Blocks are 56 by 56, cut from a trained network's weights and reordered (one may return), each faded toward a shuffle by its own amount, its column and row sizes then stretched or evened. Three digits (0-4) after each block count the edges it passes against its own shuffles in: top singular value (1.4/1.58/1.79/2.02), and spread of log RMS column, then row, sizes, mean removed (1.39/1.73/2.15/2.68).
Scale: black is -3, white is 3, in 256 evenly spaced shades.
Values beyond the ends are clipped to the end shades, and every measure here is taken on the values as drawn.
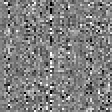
2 4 1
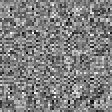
4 2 2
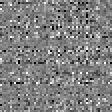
0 3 4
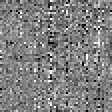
1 4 3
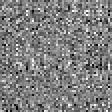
3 3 3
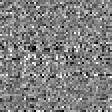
2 0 4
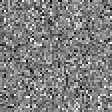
0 2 2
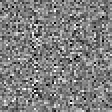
2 2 0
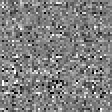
0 3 4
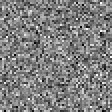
1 0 1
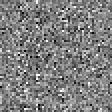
0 2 1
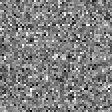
0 1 3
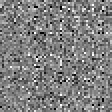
0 3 2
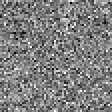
0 0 0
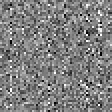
2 3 1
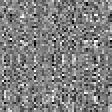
4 4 2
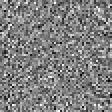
2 1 0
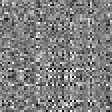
4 3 4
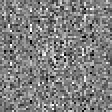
1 3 1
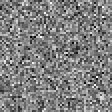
1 0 0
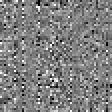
1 4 2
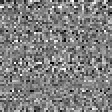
2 0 4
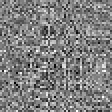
4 2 2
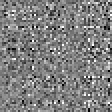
2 3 3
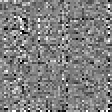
2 4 3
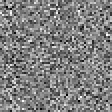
3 1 0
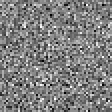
1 0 2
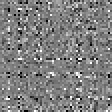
0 4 4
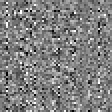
3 4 1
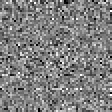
0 1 2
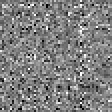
0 3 2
